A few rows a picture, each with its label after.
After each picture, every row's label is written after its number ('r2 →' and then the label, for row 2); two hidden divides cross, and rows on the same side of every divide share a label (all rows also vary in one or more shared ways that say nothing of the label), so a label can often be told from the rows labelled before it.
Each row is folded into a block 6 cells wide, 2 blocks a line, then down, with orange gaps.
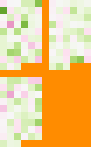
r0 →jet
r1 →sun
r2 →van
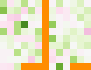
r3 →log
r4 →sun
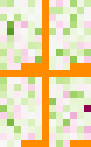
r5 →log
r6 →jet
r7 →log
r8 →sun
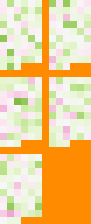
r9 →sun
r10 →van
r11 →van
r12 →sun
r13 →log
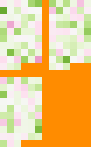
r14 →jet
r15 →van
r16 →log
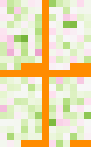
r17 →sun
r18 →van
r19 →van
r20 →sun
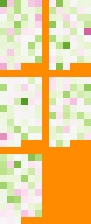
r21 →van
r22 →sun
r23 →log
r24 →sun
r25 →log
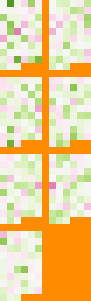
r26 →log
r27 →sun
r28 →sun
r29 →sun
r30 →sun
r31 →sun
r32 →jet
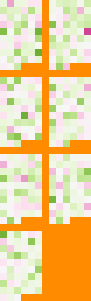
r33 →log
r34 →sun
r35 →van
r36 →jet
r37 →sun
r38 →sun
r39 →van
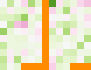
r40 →jet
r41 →van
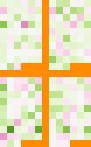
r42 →sun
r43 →sun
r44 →log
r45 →log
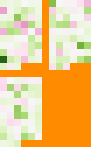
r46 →sun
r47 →van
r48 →sun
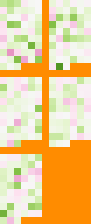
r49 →van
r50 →sun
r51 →log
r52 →jet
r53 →jet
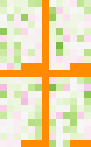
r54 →jet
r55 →log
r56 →van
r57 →jet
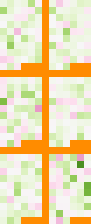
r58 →log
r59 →jet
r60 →sun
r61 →sun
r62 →sun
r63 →van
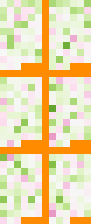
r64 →log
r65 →sun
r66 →log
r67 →log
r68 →sun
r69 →log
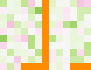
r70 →van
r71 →van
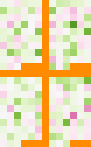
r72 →log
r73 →log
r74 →sun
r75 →sun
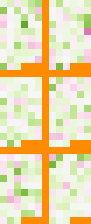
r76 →jet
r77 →sun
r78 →sun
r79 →log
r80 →sun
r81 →jet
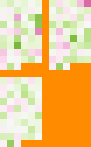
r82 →sun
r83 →van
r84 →sun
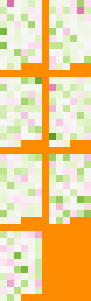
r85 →jet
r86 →log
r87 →jet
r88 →sun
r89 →jet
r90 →van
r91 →van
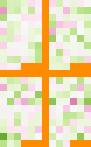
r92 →van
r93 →sun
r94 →sun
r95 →sun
